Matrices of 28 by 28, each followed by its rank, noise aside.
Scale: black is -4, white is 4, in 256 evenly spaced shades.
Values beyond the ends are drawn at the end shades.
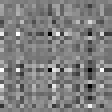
two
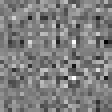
three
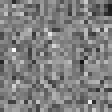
six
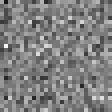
six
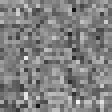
six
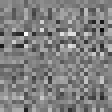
three
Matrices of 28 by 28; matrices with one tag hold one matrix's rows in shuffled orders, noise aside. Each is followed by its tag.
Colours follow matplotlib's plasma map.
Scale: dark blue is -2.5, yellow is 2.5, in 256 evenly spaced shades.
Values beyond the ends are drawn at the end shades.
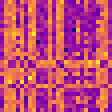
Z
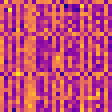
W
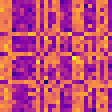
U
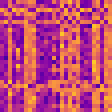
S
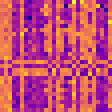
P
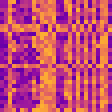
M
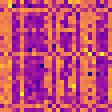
P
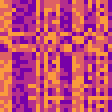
U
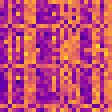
S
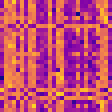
Z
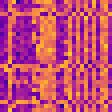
M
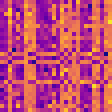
S
